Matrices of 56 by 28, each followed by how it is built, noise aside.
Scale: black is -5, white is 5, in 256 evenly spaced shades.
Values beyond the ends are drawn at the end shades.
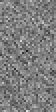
Toeplitz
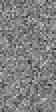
noise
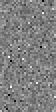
sparse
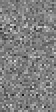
uneven rows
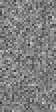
noise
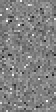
sparse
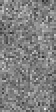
smooth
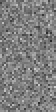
noise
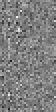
uneven columns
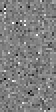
sparse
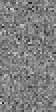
uneven rows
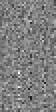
uneven columns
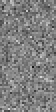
noise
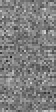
blocks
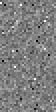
sparse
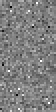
sparse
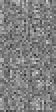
blocks
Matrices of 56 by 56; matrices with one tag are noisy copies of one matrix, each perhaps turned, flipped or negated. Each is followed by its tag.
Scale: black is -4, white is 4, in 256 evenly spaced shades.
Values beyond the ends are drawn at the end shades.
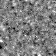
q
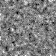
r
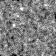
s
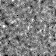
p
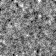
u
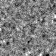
q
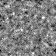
r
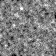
s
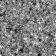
u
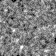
s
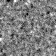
q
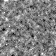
p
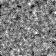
p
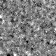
q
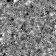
q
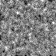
r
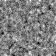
r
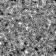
p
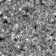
u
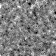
p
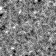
q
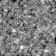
s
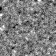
q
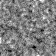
s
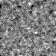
p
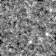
s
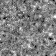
u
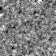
q
